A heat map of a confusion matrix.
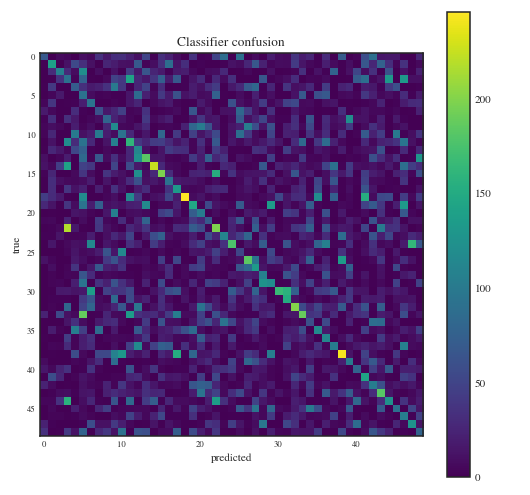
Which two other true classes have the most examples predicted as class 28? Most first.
29, 47
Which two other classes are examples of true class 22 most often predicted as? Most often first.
3, 43
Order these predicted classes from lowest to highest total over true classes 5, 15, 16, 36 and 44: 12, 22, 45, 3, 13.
45, 13, 3, 12, 22
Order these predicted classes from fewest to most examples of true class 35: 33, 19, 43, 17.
43, 17, 33, 19
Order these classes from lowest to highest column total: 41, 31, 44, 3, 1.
1, 44, 31, 3, 41
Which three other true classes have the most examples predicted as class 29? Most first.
19, 38, 45
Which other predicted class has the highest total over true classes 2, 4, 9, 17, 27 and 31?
26
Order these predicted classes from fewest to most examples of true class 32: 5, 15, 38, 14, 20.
14, 15, 5, 38, 20
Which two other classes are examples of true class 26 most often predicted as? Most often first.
38, 27
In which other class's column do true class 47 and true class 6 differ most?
40
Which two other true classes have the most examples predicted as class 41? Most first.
18, 3
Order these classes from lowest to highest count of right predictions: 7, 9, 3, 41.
7, 3, 9, 41
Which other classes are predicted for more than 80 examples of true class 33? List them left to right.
5, 11, 17
